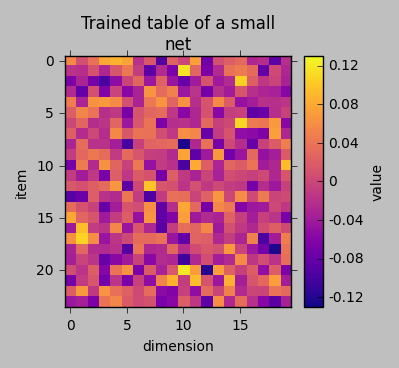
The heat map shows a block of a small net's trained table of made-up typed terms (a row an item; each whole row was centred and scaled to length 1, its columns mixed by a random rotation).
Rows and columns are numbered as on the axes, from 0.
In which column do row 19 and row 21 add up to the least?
3
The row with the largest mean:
4
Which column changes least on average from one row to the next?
6
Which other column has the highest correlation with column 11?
14
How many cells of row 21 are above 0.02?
6
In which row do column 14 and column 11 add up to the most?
21
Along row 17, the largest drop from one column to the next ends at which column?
17
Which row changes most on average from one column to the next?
20
